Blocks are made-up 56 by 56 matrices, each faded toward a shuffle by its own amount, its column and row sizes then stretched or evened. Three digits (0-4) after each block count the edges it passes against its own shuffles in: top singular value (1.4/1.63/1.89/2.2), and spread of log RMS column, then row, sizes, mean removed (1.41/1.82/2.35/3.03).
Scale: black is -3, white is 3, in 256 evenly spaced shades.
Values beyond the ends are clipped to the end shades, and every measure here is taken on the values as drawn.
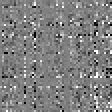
0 4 3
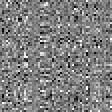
3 3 0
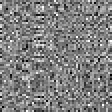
4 2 1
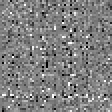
0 3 2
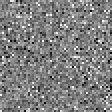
0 0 1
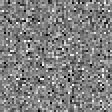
1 1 2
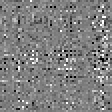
2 3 3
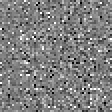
1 2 1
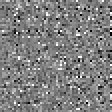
1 2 2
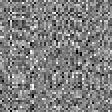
4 2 0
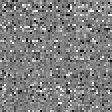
2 1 3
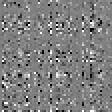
4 4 3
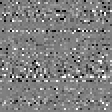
2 0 4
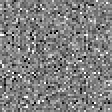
2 0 0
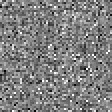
2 0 0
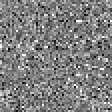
0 0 2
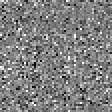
0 2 1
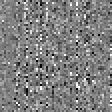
3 4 0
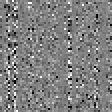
3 4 0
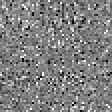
2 2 1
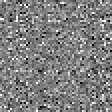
2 2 1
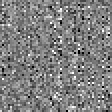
0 3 0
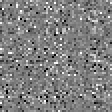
2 1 2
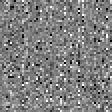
0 3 0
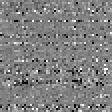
1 2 4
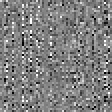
3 4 0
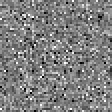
0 1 1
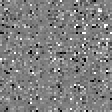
1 2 3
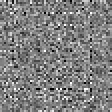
3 2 2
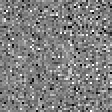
0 2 1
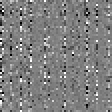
2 4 1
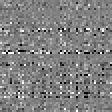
3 2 4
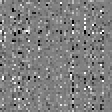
3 4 1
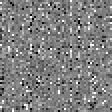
1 3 0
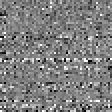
0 2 4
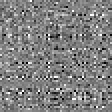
4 0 3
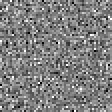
0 0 1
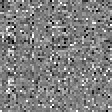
2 2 1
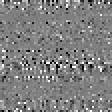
3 1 4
